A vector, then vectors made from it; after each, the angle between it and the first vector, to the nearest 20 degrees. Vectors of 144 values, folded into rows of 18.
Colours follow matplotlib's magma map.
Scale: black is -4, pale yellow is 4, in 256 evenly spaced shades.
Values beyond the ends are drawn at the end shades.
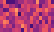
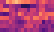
120 degrees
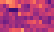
120 degrees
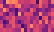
160 degrees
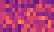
80 degrees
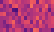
120 degrees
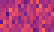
80 degrees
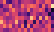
60 degrees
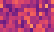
120 degrees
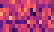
100 degrees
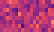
140 degrees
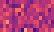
60 degrees
